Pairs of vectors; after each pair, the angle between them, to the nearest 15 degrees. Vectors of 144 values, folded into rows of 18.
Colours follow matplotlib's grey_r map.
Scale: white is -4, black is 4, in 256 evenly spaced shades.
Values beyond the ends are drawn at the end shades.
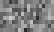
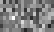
45 degrees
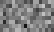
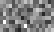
165 degrees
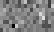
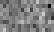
60 degrees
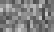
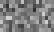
120 degrees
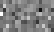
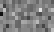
165 degrees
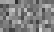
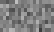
165 degrees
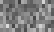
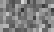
60 degrees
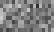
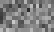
165 degrees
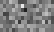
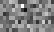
15 degrees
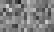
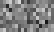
150 degrees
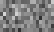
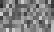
135 degrees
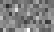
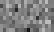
150 degrees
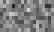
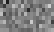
135 degrees
